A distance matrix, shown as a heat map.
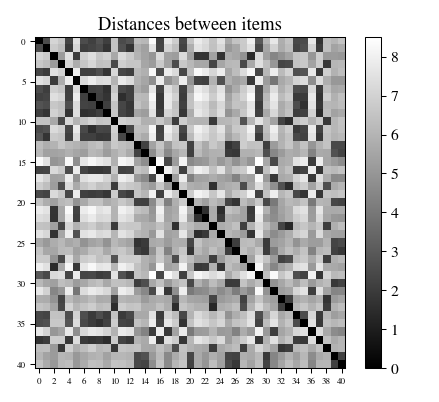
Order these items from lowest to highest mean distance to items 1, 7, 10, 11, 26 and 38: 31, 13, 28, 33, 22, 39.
33, 39, 13, 31, 22, 28
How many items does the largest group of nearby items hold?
15
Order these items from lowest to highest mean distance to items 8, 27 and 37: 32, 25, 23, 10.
32, 23, 10, 25
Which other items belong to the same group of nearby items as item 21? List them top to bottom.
2, 5, 22, 24, 28
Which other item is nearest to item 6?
9
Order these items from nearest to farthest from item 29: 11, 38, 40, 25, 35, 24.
35, 11, 25, 40, 38, 24
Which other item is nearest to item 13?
25
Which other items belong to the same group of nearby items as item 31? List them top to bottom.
15, 17, 36
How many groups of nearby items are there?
5
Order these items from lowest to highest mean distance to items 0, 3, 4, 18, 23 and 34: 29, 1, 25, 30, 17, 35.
1, 35, 29, 25, 30, 17
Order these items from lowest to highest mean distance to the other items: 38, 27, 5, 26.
26, 38, 27, 5
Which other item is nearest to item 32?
38
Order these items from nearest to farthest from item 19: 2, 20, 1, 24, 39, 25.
1, 25, 39, 20, 2, 24
